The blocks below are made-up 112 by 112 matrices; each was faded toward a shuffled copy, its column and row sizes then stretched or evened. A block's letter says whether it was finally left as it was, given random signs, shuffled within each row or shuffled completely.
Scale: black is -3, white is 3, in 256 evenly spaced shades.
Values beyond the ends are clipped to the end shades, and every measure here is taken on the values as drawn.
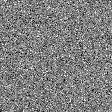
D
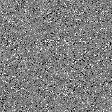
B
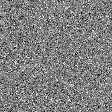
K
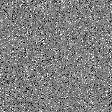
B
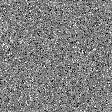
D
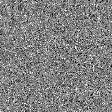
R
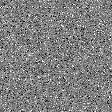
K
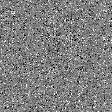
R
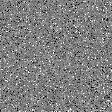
R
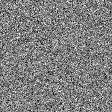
D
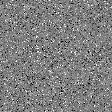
R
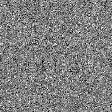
B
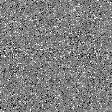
B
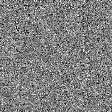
R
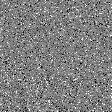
K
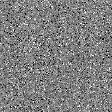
R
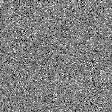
B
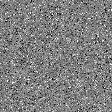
R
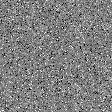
D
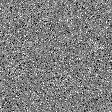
D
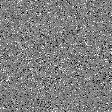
R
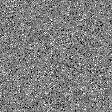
R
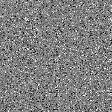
B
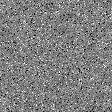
D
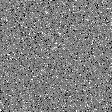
D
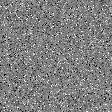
D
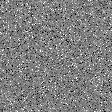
D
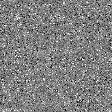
R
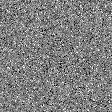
D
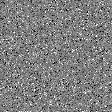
K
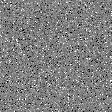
K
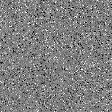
B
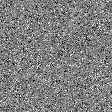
D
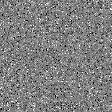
B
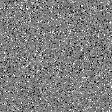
B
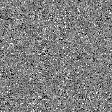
B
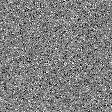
D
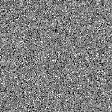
B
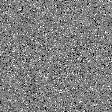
R
